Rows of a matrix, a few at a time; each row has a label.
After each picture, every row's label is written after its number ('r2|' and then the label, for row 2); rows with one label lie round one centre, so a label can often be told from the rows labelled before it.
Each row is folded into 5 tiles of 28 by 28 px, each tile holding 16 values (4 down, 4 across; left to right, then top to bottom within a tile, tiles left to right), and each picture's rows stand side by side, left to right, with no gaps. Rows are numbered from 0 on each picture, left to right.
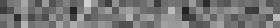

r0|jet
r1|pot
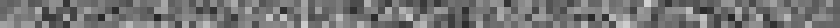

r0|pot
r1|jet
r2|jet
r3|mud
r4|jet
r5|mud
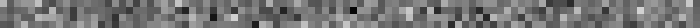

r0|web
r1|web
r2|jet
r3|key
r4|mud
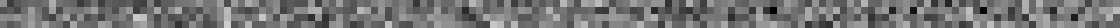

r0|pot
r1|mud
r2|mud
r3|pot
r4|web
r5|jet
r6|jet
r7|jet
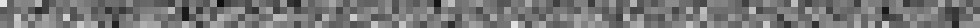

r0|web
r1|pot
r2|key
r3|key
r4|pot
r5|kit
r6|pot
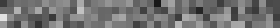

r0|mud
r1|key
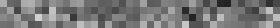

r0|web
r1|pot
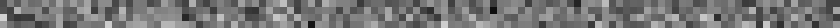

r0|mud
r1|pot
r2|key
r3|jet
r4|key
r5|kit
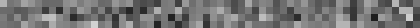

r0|web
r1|mud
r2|jet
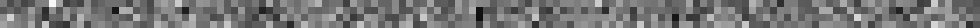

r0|pot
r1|web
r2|web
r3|kit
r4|web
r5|pot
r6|key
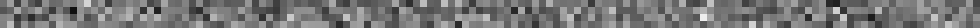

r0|jet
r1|key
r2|pot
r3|web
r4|kit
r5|kit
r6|mud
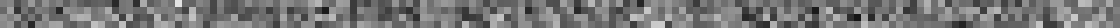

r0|key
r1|web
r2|web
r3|pot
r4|key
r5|pot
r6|jet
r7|mud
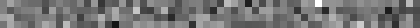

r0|kit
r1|jet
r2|web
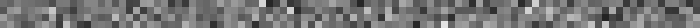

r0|kit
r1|kit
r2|key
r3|jet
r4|pot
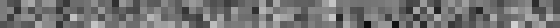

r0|key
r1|pot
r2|kit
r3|key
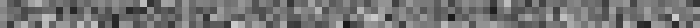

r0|web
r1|key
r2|mud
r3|jet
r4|kit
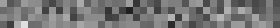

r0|web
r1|key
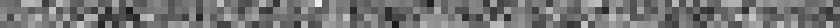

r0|web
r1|kit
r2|web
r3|pot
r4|web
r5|web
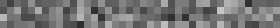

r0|mud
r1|jet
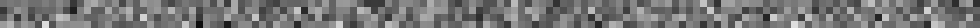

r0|jet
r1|kit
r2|mud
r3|kit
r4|mud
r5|key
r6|key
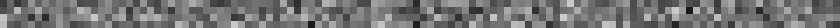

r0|mud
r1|key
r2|key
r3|key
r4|kit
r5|key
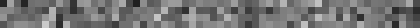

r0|kit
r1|web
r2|web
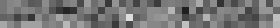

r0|jet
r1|pot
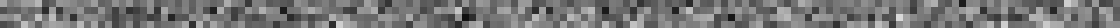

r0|web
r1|jet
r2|jet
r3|mud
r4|pot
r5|mud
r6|jet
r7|jet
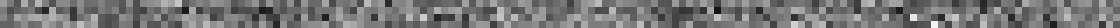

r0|web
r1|web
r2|jet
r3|mud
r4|web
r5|key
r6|key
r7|mud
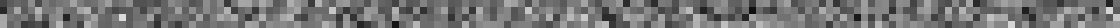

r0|mud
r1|mud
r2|kit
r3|jet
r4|pot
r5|jet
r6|jet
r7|pot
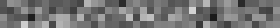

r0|jet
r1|kit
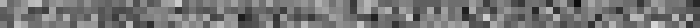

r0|web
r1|web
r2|jet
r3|pot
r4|key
